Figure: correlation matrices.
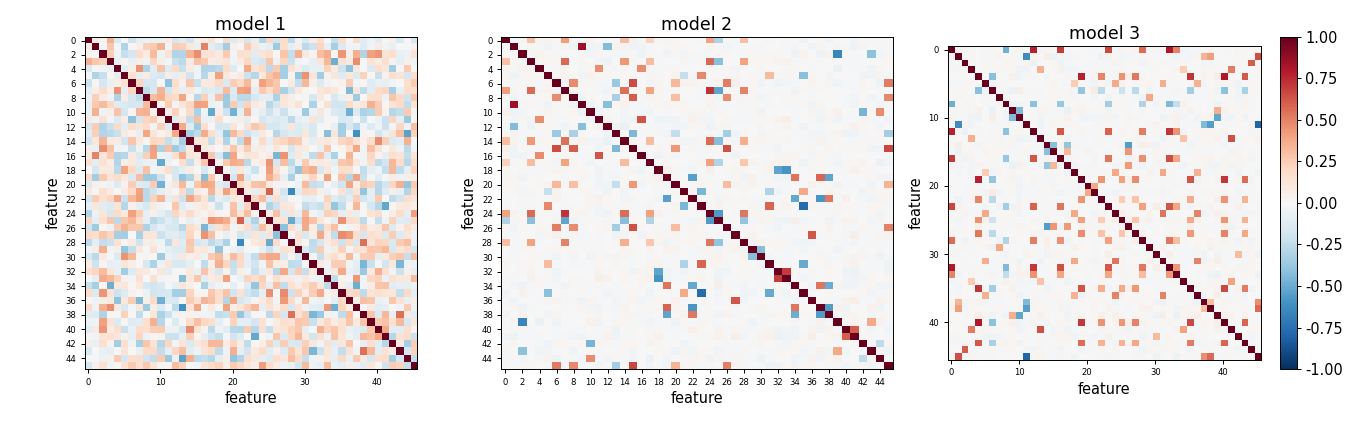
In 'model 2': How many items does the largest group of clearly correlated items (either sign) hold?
8
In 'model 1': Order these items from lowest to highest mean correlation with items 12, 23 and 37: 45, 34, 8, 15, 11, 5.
34, 5, 8, 11, 15, 45
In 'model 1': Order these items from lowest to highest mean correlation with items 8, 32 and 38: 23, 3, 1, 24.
23, 24, 3, 1
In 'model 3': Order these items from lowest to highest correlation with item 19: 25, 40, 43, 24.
24, 25, 43, 40
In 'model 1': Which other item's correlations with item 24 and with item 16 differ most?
26
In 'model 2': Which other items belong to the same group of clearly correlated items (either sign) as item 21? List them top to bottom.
5, 23, 31, 35
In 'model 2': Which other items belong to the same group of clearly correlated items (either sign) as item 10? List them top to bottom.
42, 44
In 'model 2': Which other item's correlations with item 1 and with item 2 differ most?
9
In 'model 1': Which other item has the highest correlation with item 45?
24
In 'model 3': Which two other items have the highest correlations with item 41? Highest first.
13, 3
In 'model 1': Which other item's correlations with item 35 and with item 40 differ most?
25
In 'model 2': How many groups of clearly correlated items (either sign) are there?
12
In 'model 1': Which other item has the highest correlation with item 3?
37
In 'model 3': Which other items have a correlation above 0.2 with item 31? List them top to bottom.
5, 18, 24, 36
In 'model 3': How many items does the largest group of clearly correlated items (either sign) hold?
9
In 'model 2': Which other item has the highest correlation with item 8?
15
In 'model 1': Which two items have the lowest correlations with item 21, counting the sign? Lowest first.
28, 38
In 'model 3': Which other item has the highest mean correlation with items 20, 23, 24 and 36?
31
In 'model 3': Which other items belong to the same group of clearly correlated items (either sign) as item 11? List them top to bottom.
1, 37, 38, 45
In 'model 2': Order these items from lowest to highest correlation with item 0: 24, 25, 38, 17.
25, 38, 17, 24
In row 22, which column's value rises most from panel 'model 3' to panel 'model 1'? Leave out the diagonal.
6
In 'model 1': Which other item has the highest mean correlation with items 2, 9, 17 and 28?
39
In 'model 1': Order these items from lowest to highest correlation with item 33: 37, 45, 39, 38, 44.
38, 44, 39, 45, 37
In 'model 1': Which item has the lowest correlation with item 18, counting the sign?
29
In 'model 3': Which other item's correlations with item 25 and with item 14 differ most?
26
